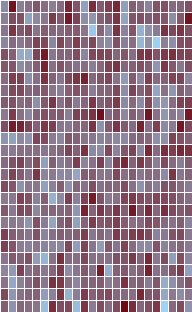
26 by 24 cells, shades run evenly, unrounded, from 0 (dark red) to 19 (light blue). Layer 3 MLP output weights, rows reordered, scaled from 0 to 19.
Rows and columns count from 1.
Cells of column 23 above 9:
7
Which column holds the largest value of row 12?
2
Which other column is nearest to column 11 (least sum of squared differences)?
17
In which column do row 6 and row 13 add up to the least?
21
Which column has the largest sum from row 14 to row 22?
6
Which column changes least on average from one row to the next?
8
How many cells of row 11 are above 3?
20
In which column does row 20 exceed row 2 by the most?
24
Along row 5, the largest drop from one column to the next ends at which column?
5
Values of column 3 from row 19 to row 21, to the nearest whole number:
11 9 11
